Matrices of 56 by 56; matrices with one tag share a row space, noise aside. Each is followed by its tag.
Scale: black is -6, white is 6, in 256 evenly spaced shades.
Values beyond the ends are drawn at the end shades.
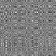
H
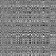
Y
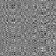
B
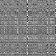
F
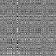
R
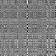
F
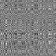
H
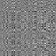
B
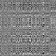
Y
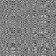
B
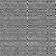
F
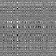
R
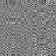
B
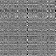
F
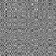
H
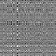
R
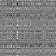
R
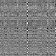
F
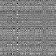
R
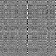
F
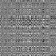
Y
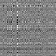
R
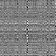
F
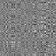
B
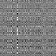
R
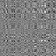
B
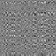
B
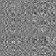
B
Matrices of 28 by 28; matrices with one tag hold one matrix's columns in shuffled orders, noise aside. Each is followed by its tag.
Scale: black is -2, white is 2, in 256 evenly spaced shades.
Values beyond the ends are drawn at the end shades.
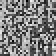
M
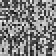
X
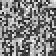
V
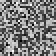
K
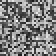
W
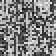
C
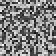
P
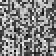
V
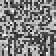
X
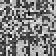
X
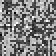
M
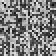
M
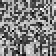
X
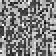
V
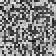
P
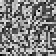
W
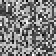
W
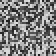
P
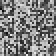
M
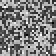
P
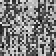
C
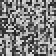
M
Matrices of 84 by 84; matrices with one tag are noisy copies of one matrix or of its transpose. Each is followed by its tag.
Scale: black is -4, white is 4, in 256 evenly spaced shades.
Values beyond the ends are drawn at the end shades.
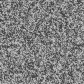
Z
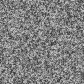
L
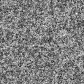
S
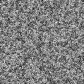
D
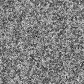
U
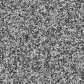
L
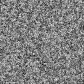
D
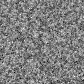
D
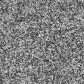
U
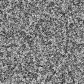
Z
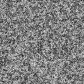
S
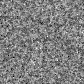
D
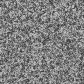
D
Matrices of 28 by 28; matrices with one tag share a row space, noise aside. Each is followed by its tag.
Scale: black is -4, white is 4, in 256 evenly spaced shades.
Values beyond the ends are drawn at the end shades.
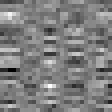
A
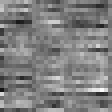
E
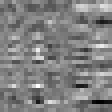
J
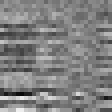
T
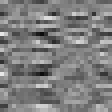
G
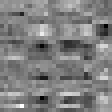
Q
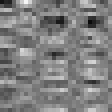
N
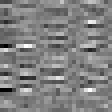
N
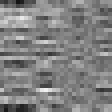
T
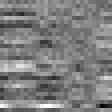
T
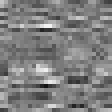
G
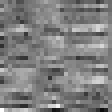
E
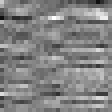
E
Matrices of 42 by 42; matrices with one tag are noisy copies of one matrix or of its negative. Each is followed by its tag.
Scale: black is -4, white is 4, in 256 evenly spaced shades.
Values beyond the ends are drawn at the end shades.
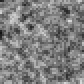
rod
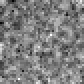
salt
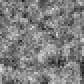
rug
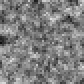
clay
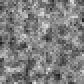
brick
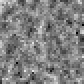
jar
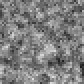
rug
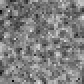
salt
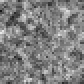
rod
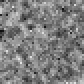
rod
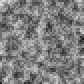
jar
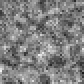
rug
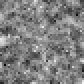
clay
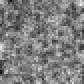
salt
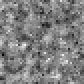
brick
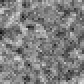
rod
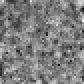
salt
